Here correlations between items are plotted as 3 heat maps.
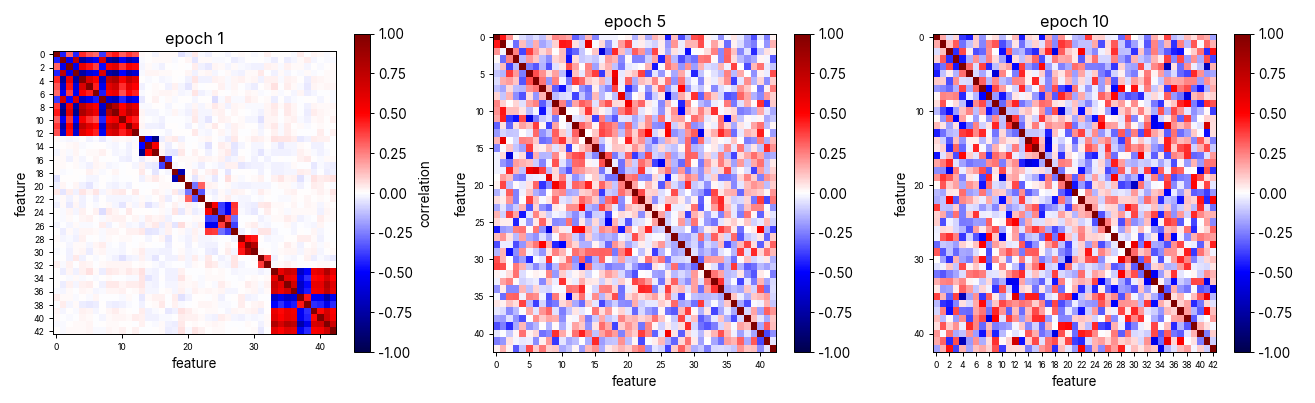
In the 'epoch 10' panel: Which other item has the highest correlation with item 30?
28
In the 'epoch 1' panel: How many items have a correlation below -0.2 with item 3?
10
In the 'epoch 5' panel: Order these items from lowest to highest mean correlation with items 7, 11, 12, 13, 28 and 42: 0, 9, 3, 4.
3, 0, 9, 4
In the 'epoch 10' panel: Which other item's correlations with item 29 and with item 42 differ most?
23
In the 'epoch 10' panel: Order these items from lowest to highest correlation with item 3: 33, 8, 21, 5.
5, 21, 33, 8
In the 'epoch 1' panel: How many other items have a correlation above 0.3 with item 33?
7
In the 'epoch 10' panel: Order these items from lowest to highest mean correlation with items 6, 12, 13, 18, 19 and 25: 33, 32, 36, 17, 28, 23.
33, 23, 17, 28, 36, 32
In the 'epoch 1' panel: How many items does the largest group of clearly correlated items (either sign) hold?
13
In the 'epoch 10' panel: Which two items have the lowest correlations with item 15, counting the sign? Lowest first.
17, 2
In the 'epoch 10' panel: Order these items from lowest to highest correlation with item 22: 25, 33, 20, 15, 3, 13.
3, 20, 25, 15, 33, 13
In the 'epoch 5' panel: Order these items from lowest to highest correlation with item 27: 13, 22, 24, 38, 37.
37, 13, 38, 24, 22
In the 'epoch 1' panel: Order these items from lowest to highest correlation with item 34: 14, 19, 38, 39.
38, 14, 19, 39
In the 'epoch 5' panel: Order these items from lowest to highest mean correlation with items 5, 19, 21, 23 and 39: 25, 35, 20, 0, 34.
0, 25, 34, 35, 20
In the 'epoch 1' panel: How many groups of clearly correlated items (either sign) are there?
9
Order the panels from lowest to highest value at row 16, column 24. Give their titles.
epoch 10, epoch 5, epoch 1
